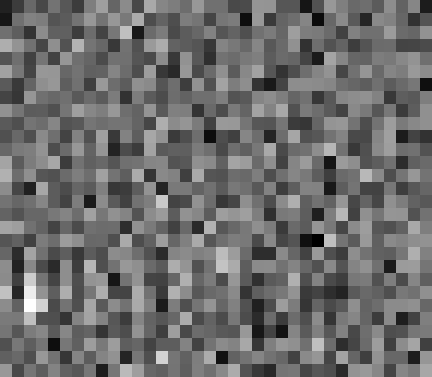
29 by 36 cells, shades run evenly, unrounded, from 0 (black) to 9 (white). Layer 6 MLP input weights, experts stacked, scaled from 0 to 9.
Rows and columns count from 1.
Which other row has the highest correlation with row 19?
5
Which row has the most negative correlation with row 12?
29
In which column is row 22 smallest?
10
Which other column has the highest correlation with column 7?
2
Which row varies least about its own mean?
8
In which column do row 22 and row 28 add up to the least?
19
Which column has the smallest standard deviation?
32
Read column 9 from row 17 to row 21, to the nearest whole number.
4 4 4 3 3
